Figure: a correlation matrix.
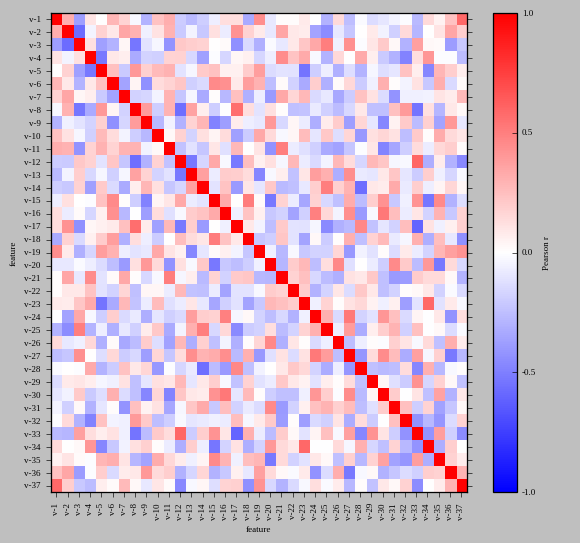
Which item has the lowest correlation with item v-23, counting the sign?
v-5
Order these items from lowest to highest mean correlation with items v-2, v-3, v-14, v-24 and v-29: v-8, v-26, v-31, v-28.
v-28, v-8, v-26, v-31
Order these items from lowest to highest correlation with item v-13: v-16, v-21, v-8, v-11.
v-11, v-21, v-16, v-8
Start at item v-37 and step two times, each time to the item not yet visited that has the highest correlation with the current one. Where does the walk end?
v-19
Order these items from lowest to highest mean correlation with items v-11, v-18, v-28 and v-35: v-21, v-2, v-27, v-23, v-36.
v-23, v-27, v-36, v-2, v-21
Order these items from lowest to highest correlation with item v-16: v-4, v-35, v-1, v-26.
v-4, v-26, v-1, v-35
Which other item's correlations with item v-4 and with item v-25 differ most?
v-14
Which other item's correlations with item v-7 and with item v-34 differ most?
v-20
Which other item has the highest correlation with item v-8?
v-17
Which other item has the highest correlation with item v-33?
v-12
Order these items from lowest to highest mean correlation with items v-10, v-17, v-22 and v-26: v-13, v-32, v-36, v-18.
v-13, v-18, v-32, v-36
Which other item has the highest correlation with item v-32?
v-8
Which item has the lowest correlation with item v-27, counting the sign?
v-36
